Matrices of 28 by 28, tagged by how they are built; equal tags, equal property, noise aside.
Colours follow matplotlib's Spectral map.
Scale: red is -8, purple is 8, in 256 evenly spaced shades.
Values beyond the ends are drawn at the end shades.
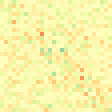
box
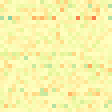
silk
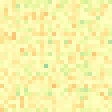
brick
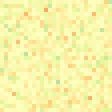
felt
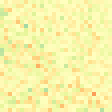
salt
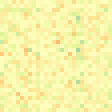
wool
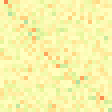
box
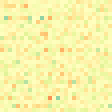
silk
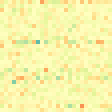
silk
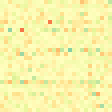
silk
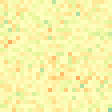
felt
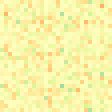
wool
